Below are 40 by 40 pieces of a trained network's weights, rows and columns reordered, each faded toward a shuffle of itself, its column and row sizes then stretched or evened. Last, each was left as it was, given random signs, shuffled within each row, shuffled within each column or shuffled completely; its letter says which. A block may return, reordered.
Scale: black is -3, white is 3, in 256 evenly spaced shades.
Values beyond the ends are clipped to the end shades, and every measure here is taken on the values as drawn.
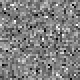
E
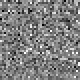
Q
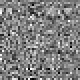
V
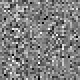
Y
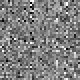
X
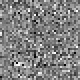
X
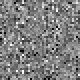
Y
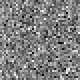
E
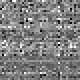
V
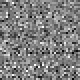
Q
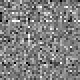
X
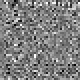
V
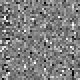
Y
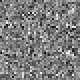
X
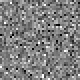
Y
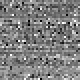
Q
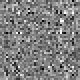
X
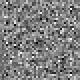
Y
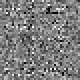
X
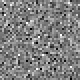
E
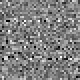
Q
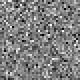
E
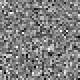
Y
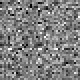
V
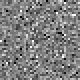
Y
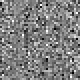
Y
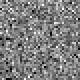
E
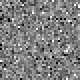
E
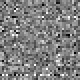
V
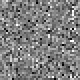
Y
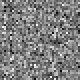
Y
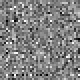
X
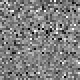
Q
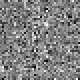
X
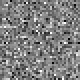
Q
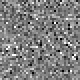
Q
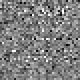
Q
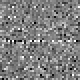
Q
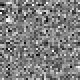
X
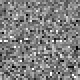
Q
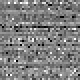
Q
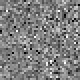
Y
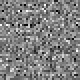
Q
